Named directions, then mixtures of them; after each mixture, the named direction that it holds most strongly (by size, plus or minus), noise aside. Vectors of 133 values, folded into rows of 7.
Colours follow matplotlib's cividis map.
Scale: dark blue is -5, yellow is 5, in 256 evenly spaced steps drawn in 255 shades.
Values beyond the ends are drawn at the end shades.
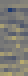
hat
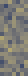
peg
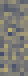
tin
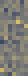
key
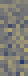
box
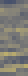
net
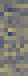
tin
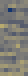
hat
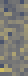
tin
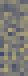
tin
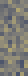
peg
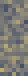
peg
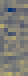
hat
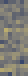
net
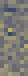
tin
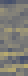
net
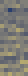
hat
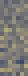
peg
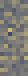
tin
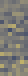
tin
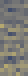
hat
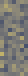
tin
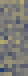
key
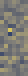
tin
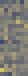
key
